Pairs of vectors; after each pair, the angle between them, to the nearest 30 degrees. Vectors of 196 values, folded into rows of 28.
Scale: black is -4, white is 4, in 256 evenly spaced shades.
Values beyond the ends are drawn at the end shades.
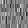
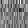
90 degrees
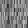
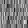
30 degrees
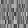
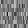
30 degrees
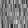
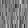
60 degrees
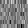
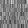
30 degrees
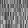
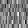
90 degrees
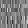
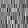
150 degrees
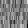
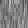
90 degrees
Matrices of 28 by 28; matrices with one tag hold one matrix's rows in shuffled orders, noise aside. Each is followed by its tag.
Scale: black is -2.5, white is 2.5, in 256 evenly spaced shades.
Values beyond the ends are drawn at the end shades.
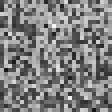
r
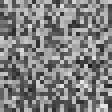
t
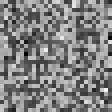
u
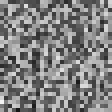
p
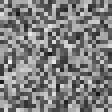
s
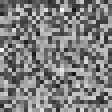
t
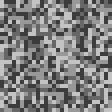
u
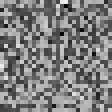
t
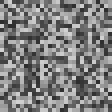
u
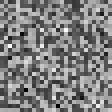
p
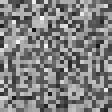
s
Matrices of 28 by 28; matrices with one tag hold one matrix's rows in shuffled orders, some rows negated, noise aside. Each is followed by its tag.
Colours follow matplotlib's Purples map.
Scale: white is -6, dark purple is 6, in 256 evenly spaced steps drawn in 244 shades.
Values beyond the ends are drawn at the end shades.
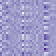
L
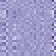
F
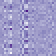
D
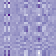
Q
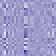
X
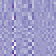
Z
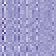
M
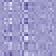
D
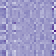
F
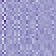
M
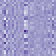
X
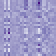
Q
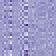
D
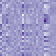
L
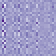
M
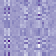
Q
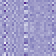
X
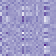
L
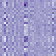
X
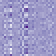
D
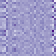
F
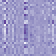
X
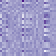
L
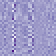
Z
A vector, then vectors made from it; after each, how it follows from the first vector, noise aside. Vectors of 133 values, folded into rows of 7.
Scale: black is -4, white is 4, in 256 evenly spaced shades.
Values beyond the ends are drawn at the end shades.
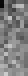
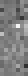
wrapped around, negated, partly zeroed.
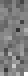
reversed, negated, partly zeroed.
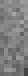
reversed, shrunk.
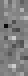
wrapped around, partly zeroed.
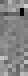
wrapped around, partly zeroed.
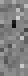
wrapped around, partly zeroed.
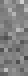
reversed, partly zeroed.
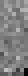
reversed, partly zeroed.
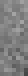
reversed, shrunk.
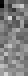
copied.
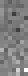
reversed, negated, partly zeroed.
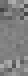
wrapped around, negated, partly zeroed.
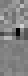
wrapped around, partly zeroed.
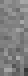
reversed, shrunk.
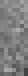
reversed, shrunk.
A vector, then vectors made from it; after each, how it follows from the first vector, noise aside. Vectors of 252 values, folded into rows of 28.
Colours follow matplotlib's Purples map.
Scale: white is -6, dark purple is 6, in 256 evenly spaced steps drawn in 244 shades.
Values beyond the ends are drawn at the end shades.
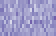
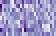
wrapped around, negated, scaled up.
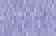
reversed, negated, shrunk.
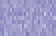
reversed, shrunk.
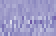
partly zeroed.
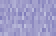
reversed, shrunk.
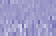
reversed, partly zeroed.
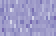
partly zeroed.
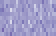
partly zeroed.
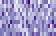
wrapped around, negated, scaled up.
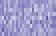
copied.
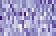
reversed, scaled up.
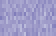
reversed, shrunk.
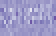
partly zeroed.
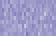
reversed, shrunk.
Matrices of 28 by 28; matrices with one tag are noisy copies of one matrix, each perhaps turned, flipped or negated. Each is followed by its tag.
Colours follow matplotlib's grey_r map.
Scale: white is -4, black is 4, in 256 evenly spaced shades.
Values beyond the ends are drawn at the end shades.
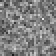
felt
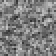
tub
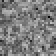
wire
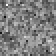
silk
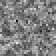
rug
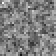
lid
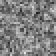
rug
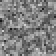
lid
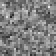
silk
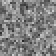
rug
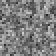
rug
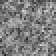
lid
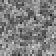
tub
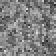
tub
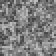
lid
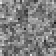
lid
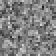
wire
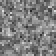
rug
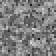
tub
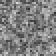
tub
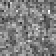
tub
